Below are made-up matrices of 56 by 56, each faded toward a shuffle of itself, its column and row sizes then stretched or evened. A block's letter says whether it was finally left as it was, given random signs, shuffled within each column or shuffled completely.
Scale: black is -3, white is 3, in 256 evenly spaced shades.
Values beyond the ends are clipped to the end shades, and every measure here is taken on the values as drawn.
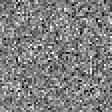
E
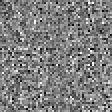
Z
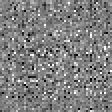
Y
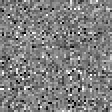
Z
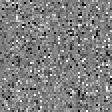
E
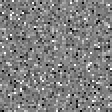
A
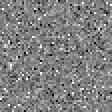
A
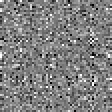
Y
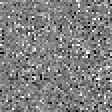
Z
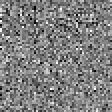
Y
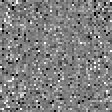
E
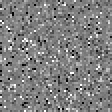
E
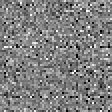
Y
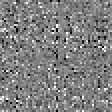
Y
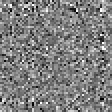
Y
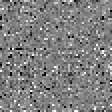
Y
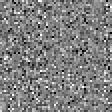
E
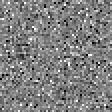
A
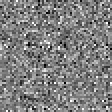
Z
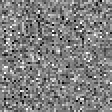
E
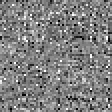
Y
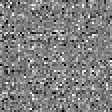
Y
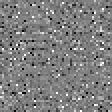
Y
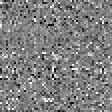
Y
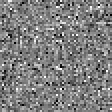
Z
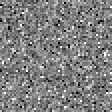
A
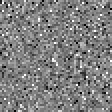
A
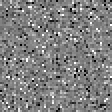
A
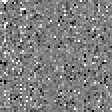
E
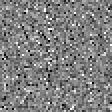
E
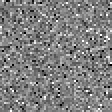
A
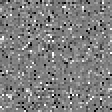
Z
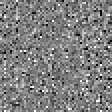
E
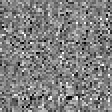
Y
